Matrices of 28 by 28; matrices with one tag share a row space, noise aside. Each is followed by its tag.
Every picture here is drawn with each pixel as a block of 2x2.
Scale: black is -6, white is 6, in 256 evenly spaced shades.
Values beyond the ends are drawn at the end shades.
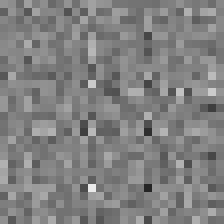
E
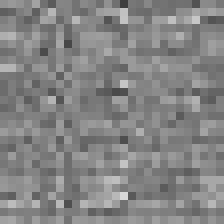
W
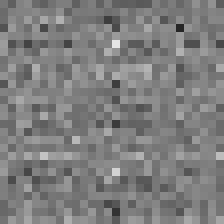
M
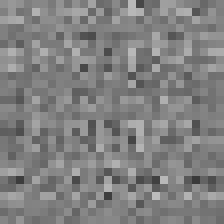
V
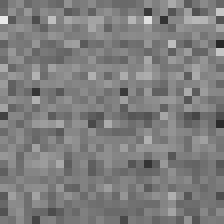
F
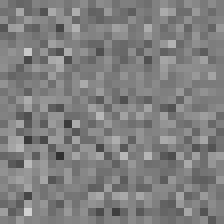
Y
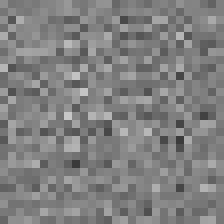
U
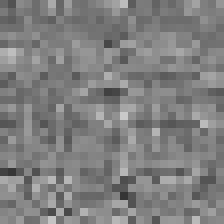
W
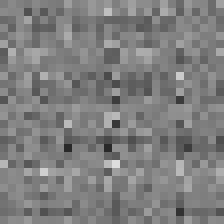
M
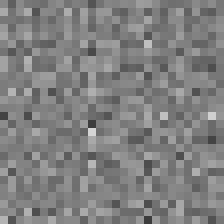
E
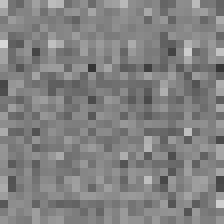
F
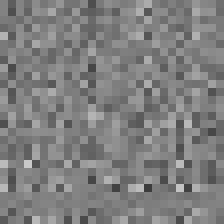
E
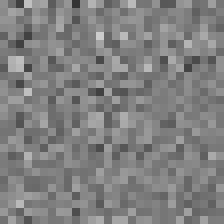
Y
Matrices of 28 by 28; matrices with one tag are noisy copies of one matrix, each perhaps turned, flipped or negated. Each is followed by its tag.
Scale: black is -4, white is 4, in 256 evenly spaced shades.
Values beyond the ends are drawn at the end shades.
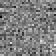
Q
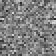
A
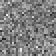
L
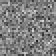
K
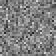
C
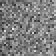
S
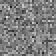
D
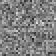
D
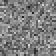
L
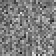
A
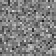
K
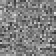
Q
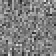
Q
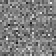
D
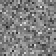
L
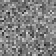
L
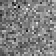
S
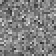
L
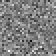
C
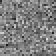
Q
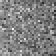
S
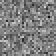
D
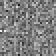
D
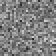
L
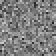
L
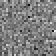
Q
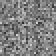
D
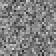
L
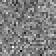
L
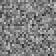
K
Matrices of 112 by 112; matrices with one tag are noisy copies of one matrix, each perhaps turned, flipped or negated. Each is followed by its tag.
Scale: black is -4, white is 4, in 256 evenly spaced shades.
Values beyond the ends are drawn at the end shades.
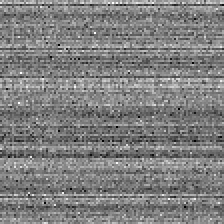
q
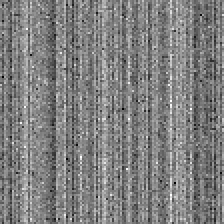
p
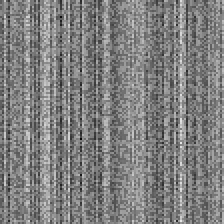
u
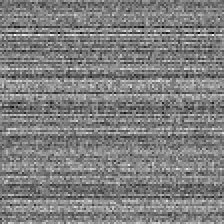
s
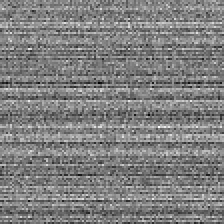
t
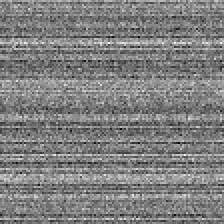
u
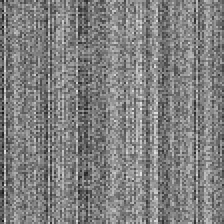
q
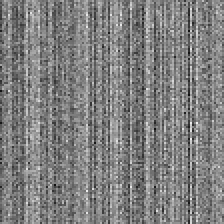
s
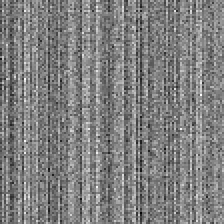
t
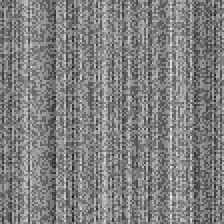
p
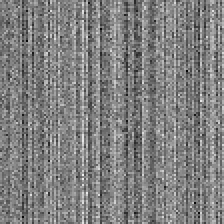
t
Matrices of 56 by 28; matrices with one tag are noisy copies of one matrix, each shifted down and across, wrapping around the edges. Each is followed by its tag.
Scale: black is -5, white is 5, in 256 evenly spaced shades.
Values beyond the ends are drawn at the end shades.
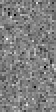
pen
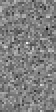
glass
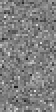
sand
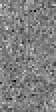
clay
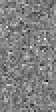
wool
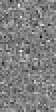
glass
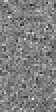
wool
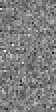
wool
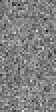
pen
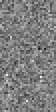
pen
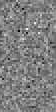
wool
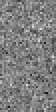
clay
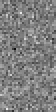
clay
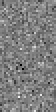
pen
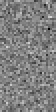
glass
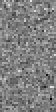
glass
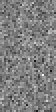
clay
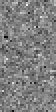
sand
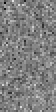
wool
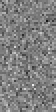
pen
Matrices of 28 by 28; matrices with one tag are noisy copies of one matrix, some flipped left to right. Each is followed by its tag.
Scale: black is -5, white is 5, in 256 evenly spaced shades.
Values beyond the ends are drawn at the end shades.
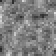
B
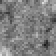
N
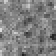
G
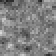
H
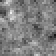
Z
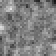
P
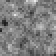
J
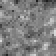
H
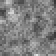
Z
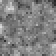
P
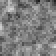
P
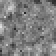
P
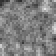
P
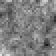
N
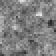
J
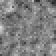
P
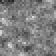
H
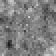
N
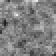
J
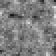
B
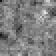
Z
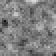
J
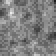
Z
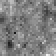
N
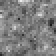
J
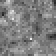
Z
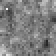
N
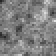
Z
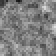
P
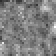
P
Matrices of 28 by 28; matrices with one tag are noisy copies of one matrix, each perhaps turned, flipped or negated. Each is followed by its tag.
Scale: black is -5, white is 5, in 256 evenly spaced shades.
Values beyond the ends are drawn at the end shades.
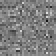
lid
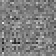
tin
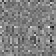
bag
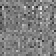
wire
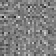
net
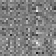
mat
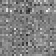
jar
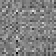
net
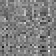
lid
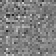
wire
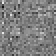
tin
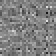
lid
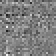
wire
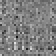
wire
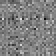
mat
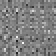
net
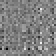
wire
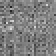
jar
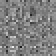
lid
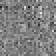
wire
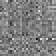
net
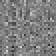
lid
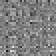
lid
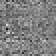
wire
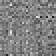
net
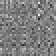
net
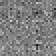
mat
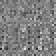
wire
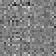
bag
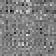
jar
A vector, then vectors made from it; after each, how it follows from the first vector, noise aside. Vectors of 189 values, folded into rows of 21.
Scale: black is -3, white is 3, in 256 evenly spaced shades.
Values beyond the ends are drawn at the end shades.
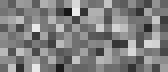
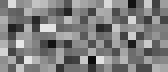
reversed, negated.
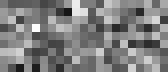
sign-scrambled.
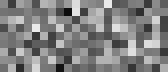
copied.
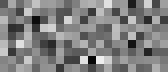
reversed, negated.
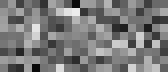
sign-scrambled.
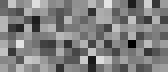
reversed, negated.
